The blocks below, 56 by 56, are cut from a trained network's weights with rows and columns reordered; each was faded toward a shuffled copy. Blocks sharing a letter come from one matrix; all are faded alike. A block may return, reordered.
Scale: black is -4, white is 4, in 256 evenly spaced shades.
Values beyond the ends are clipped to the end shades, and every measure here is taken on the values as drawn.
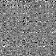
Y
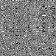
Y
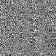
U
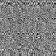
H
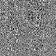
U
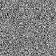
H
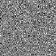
U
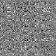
Y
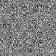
U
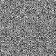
H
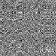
H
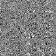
U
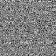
H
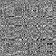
H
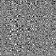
Y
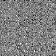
U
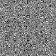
U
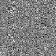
U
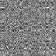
H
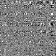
Y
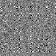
Y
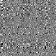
Y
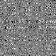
Y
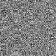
H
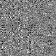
U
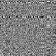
H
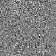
U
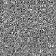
U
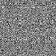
H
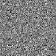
U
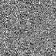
U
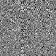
U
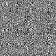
U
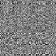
H
